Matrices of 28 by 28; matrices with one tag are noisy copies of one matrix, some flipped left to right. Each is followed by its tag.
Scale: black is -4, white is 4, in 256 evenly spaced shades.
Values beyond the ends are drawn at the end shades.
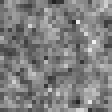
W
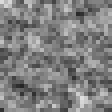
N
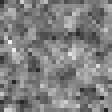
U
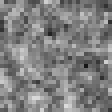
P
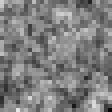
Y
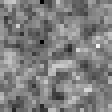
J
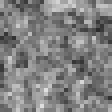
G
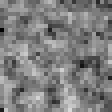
P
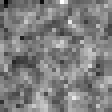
P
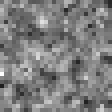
U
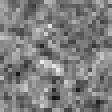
J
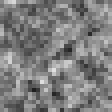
J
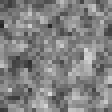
P
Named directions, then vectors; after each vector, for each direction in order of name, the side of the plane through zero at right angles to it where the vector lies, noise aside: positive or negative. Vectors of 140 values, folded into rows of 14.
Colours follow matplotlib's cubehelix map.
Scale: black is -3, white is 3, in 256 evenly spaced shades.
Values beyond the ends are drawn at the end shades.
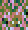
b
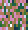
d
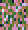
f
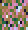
positive, negative, positive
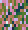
negative, positive, negative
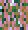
positive, negative, negative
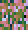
negative, negative, positive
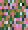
negative, negative, negative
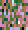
positive, negative, negative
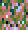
positive, negative, positive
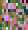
positive, positive, positive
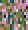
negative, negative, positive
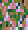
positive, negative, positive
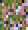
positive, negative, positive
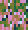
positive, positive, negative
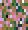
negative, positive, negative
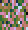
positive, negative, positive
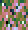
positive, negative, positive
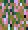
negative, negative, positive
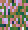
negative, positive, positive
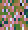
positive, positive, positive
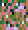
positive, negative, positive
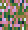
negative, positive, positive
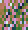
negative, positive, negative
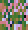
negative, negative, positive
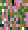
negative, positive, positive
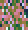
positive, positive, positive
